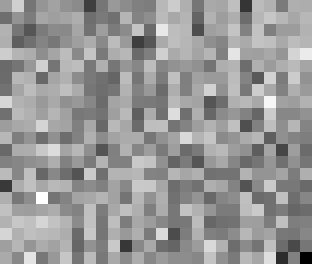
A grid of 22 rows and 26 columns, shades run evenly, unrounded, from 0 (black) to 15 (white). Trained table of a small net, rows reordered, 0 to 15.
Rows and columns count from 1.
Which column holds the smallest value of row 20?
15
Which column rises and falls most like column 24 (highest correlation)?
26
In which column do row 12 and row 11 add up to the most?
18
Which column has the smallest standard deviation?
19
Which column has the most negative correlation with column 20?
12
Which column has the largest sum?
23
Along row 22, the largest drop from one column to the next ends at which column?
24
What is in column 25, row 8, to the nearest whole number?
10
